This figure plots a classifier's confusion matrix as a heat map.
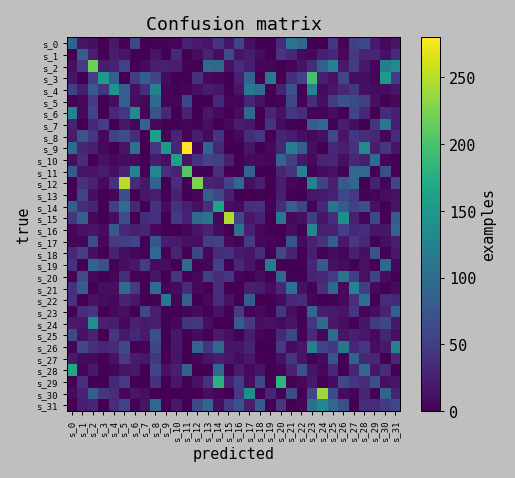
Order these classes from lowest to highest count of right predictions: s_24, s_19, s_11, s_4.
s_24, s_19, s_4, s_11
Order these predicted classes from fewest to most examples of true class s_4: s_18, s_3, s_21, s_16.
s_16, s_3, s_21, s_18
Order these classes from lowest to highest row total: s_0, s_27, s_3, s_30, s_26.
s_27, s_0, s_30, s_26, s_3
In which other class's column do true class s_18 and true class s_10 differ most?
s_8
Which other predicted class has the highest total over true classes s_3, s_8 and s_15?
s_23
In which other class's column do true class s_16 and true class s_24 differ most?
s_2
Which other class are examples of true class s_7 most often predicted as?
s_30
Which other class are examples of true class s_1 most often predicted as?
s_15
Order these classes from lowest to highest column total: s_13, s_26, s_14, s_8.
s_13, s_26, s_14, s_8
